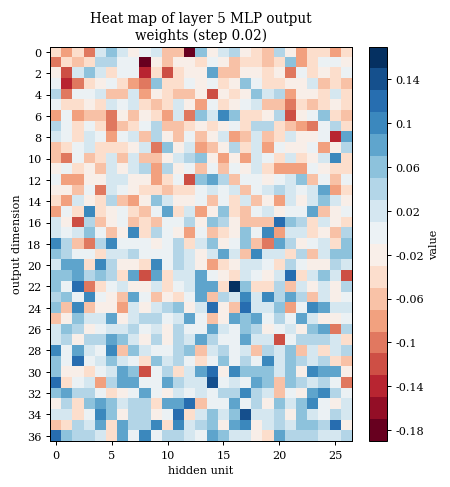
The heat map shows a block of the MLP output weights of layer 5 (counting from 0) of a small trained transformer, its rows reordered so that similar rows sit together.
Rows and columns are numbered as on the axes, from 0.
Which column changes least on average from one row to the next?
11
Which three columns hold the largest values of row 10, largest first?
25, 13, 12
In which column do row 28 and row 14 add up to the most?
5
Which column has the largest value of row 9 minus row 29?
26
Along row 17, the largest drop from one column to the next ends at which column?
20
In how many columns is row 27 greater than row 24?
12
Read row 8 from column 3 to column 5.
0.02 0 -0.08
